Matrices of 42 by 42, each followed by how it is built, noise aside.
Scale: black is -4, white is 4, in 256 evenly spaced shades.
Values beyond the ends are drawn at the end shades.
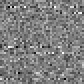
uneven rows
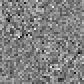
block diagonal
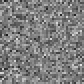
repeating rows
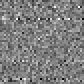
uneven rows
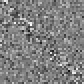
banded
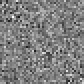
block diagonal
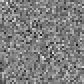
block diagonal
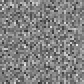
repeating rows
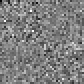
block diagonal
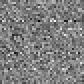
uneven rows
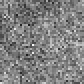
smooth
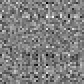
low rank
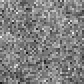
smooth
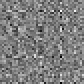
low rank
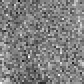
smooth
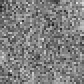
smooth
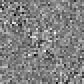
block diagonal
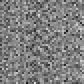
repeating rows
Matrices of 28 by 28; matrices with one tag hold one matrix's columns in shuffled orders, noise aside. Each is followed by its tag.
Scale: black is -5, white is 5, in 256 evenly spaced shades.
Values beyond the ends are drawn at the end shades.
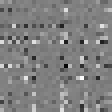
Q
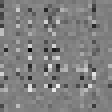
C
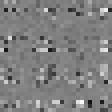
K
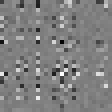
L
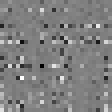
Q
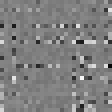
Q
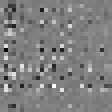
C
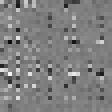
L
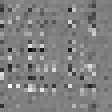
C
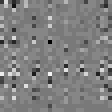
L
